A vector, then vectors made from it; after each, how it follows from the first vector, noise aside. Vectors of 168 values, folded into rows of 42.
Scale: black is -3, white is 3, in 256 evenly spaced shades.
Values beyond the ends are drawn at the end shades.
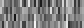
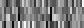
wrapped around, negated.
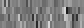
wrapped around, partly zeroed.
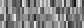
sign-scrambled.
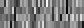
wrapped around, negated.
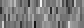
negated, partly zeroed.
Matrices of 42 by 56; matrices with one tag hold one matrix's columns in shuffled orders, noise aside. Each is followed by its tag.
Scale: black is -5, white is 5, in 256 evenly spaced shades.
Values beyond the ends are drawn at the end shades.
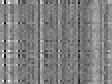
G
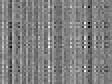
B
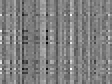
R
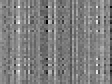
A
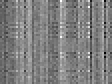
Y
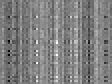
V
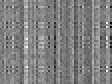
B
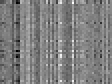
G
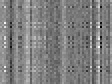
B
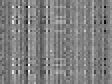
A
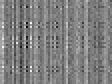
B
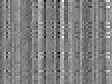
Y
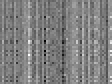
V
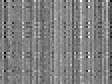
Y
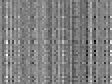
V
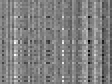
V
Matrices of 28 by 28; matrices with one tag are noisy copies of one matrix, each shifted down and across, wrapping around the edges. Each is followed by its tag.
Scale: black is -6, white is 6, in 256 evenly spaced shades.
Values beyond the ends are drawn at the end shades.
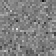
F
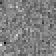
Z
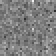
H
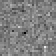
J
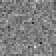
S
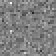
H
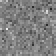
Z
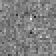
Z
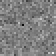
F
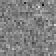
Z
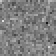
S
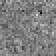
Z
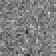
J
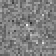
Z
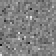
F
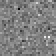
F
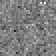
F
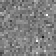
S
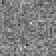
S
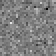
J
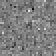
Z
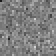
H
